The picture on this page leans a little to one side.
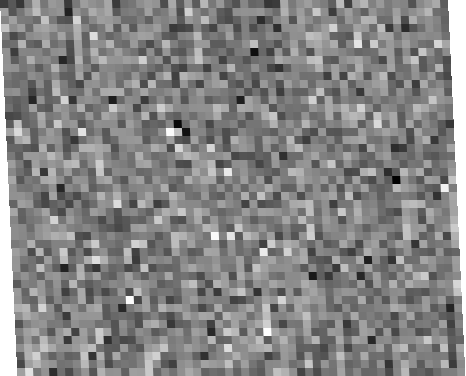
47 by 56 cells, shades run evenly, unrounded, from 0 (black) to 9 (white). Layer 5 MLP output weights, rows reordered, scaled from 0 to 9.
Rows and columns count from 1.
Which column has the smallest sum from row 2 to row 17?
9
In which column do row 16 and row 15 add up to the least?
22
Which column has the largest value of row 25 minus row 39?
14
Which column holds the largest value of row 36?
56
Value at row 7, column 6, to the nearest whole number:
4
